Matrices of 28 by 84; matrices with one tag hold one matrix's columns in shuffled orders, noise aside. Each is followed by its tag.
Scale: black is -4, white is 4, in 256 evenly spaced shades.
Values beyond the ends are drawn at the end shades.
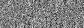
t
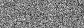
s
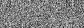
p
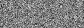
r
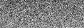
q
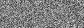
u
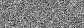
u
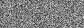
r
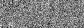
p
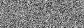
u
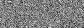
u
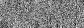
t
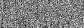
t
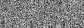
t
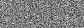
r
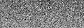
q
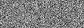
r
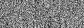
t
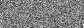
u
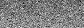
q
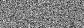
u
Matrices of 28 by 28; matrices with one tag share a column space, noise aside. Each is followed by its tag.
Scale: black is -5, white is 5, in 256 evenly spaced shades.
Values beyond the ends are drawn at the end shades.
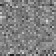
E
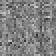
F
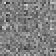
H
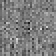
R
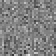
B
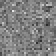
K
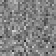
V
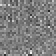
E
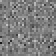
F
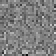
E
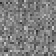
V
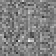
F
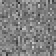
V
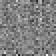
E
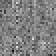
B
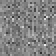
F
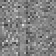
F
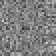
V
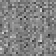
F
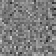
V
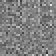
E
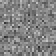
V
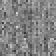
R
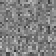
V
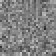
V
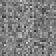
F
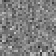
V
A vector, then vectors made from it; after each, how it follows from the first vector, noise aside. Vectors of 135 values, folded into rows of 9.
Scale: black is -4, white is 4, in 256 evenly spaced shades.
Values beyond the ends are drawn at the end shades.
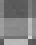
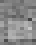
wrapped around, negated, partly zeroed.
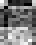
reversed, negated, scaled up.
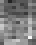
copied.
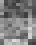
copied.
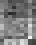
copied.
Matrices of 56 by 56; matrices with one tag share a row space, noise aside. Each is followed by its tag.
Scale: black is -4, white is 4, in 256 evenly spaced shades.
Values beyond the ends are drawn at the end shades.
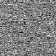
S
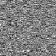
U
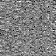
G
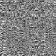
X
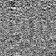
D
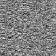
U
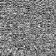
S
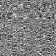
S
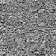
X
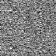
S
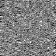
G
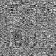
D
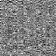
S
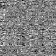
X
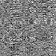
D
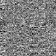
X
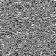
G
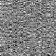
S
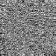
X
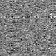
D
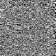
G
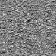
U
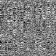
S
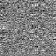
X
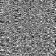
G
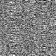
D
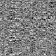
D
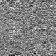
D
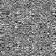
G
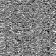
G
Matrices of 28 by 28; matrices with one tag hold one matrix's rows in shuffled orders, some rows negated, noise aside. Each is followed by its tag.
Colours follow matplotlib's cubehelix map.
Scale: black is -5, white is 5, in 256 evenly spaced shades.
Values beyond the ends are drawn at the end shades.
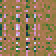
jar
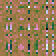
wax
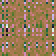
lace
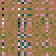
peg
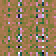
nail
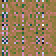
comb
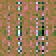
nail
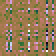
wax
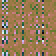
comb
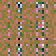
nail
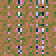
nail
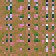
wax
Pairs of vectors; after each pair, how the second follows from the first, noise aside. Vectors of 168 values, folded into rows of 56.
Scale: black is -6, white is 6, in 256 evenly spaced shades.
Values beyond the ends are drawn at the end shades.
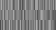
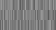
shrunk.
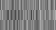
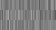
negated, shrunk.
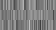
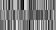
negated, scaled up.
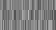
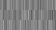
shrunk.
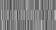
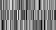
negated, scaled up.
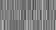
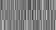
copied.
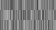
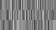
sign-scrambled.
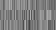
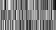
wrapped around, negated, scaled up.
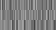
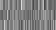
reversed, negated.
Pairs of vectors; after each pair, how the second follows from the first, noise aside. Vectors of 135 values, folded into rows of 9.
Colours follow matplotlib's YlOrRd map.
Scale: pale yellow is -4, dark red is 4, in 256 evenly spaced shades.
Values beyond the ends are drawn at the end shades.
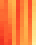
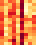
wrapped around, negated, scaled up.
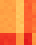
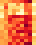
wrapped around, negated, scaled up.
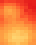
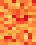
shuffled.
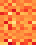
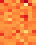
reversed, partly zeroed.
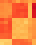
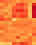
partly zeroed.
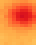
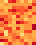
shuffled.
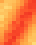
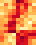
wrapped around, negated, scaled up.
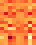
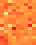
negated, partly zeroed.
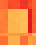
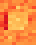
reversed, partly zeroed.
